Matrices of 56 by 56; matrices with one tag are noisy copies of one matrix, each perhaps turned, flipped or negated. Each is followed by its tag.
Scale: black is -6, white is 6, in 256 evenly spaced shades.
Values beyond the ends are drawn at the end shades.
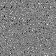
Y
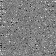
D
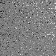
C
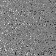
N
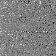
N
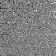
C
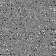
D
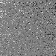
C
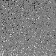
C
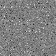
Y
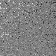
C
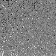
C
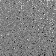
C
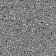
Y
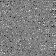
D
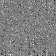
D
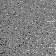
C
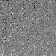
C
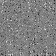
D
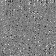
D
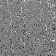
N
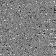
D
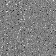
Y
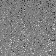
N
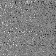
N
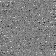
D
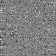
D
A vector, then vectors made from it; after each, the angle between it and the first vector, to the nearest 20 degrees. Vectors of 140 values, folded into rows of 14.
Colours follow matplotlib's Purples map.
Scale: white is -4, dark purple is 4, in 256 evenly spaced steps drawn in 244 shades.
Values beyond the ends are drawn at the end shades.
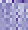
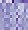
20 degrees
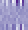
100 degrees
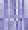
100 degrees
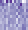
140 degrees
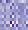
120 degrees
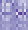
120 degrees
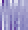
80 degrees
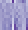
60 degrees
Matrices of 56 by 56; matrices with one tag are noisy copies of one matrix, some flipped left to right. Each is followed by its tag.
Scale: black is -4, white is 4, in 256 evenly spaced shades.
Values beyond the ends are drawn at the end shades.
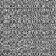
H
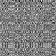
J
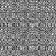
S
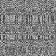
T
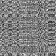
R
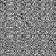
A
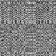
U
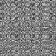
A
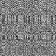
T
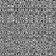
H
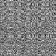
A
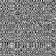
J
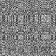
T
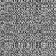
J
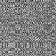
J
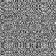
J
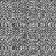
S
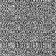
J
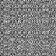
H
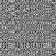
J
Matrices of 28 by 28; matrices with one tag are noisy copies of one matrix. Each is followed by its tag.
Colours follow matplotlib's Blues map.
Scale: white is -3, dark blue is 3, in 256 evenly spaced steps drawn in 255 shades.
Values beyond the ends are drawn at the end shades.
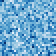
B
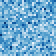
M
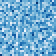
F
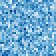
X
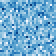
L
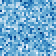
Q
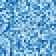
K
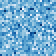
F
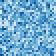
X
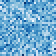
Q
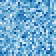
X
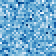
B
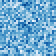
Q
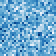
M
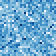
Q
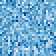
K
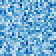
F
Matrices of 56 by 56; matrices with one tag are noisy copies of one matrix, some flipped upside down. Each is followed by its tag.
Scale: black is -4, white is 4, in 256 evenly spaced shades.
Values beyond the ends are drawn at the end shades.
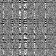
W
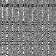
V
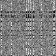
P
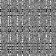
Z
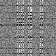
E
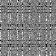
Z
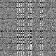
E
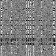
P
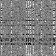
P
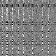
V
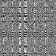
W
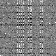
E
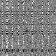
V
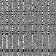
V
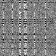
W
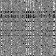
P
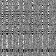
V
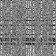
P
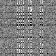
E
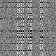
E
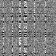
W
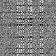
E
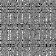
Z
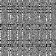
Z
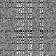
E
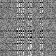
E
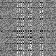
E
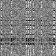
P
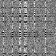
W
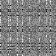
Z
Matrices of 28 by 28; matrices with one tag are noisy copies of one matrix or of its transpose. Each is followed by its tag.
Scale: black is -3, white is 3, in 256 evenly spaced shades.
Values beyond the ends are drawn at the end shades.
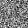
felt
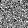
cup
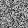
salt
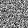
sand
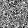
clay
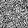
cup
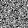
felt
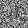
felt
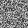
cup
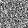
sand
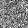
clay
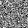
cup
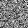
felt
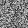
salt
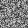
felt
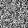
felt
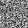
salt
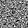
sand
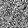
salt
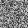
salt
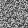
felt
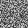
sand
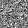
felt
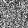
clay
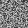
cup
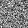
cup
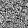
cup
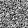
salt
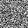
sand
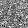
clay
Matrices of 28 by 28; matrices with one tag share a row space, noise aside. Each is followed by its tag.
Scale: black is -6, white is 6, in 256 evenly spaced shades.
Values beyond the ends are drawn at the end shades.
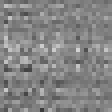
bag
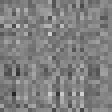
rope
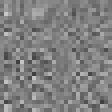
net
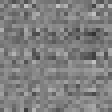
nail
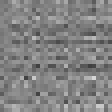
nail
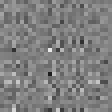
rope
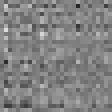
bag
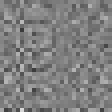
net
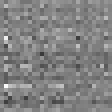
bag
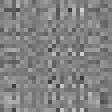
rope
